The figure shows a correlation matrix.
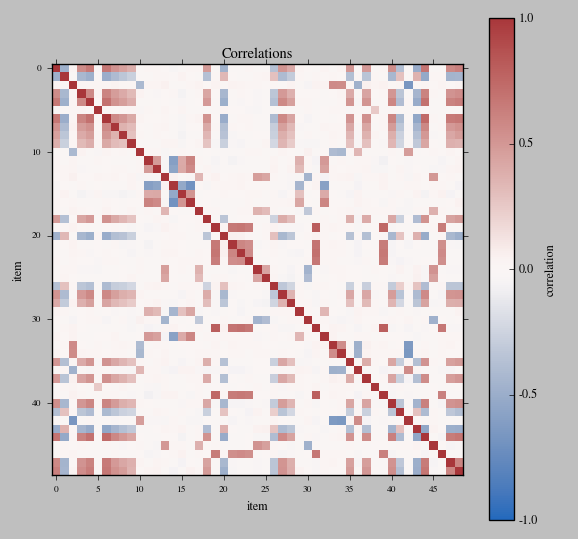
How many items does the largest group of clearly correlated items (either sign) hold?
21
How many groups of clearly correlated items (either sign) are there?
6
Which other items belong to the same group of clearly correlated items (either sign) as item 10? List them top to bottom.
2, 33, 34, 36, 42
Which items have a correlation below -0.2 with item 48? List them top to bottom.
1, 20, 26, 41, 43
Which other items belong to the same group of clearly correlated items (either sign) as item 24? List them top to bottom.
13, 17, 25, 30, 45
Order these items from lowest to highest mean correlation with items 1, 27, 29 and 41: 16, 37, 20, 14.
14, 37, 20, 16
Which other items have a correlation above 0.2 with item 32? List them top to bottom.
11, 12, 15, 16, 29
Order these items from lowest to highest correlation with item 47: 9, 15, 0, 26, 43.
43, 26, 15, 9, 0
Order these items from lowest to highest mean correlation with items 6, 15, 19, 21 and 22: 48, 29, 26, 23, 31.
26, 29, 48, 23, 31
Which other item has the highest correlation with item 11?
16
